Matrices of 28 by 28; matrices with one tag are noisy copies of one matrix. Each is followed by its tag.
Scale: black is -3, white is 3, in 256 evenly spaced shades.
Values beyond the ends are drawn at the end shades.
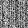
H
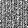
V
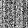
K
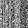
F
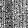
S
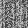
K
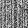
V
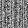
V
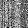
F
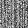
V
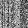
F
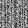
V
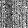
S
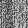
S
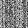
K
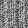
H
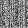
H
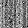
K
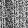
S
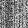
S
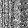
F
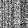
F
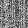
H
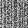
V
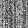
K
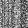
F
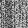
S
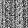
K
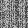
H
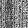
S
